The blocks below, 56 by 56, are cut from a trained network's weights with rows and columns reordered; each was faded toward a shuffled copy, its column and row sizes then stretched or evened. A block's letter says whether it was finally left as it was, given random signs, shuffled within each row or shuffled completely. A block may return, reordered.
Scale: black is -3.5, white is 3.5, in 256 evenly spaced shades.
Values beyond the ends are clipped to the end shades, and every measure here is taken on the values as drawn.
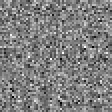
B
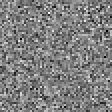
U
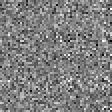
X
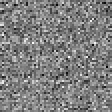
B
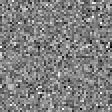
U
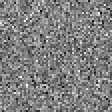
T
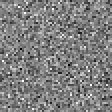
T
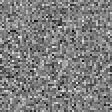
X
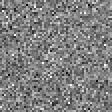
T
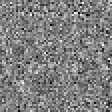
B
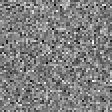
U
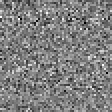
U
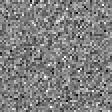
T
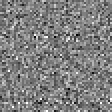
B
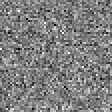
U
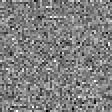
U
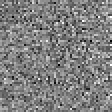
B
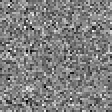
B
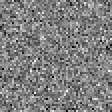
T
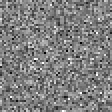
T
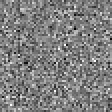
X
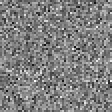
T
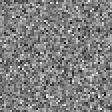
T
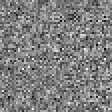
B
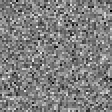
T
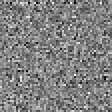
X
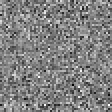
X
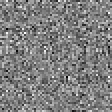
B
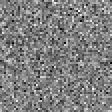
T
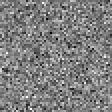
T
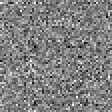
X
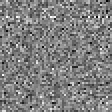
X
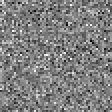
U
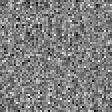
B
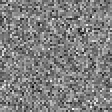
U
